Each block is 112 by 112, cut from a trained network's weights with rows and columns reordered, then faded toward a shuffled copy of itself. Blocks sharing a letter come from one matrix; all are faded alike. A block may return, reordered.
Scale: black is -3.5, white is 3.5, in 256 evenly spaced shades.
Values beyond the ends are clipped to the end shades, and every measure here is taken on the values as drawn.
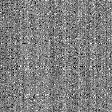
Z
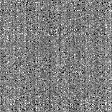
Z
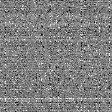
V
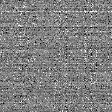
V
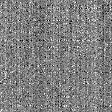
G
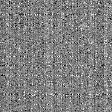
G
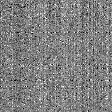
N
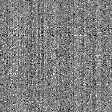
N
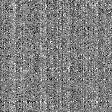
G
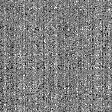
G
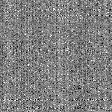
Z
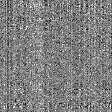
G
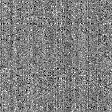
Z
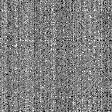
G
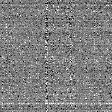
V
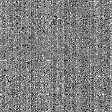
G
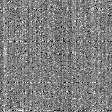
N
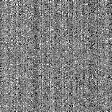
G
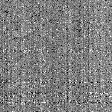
G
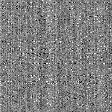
N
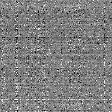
V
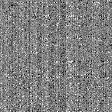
G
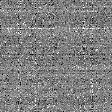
V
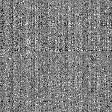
G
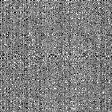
Z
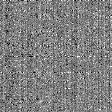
Z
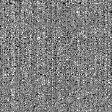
Z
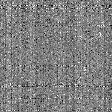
N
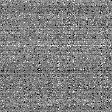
V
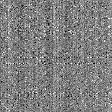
Z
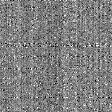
N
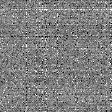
V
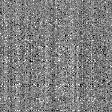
N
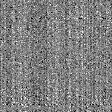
G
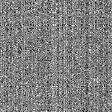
G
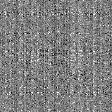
G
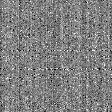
Z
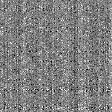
G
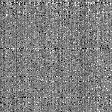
N
